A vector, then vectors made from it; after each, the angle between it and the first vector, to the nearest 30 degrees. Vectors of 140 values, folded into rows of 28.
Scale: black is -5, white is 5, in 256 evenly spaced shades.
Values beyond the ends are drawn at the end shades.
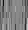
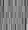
30 degrees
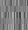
90 degrees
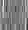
150 degrees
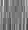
150 degrees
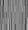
30 degrees
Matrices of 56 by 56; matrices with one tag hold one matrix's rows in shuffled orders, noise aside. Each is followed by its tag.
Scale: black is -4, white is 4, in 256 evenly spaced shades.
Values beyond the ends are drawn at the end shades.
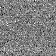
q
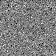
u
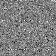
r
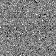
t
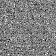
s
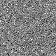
u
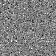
u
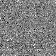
q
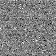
t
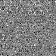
q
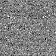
s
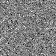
u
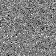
u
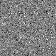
r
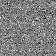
t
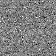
t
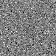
u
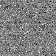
t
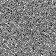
u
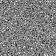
u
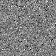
r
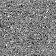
s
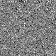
r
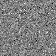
r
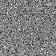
u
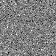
u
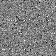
r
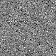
r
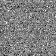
s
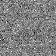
q
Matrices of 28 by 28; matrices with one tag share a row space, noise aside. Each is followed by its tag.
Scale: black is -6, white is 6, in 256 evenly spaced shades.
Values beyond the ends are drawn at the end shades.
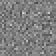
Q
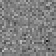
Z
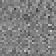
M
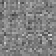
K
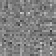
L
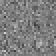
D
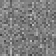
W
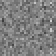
L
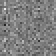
D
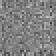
L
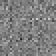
W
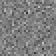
Q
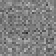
M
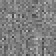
Q
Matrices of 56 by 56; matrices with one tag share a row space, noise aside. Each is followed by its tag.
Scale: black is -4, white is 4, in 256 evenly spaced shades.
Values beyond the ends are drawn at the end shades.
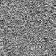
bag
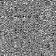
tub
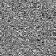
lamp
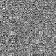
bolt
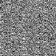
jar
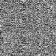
jar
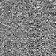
lamp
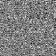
bag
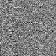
bolt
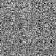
jar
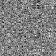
lamp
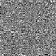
jar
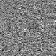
lamp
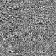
bolt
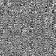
bag
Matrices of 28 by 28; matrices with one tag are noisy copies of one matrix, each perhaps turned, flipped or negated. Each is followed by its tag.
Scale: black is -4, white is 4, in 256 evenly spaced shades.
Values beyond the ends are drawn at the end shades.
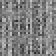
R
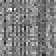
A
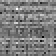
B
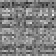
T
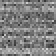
T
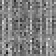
R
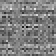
R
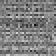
B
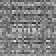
B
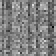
T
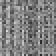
B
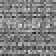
B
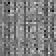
R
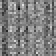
T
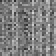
B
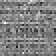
B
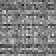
R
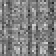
T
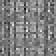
R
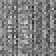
B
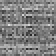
R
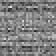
R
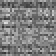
T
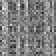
T
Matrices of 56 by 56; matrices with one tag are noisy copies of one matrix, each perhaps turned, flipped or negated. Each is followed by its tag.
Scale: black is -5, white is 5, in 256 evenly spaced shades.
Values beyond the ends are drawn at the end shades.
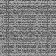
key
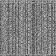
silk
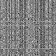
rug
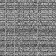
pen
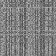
rug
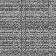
rug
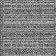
silk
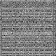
silk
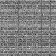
pen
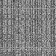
key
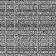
pen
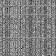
pen
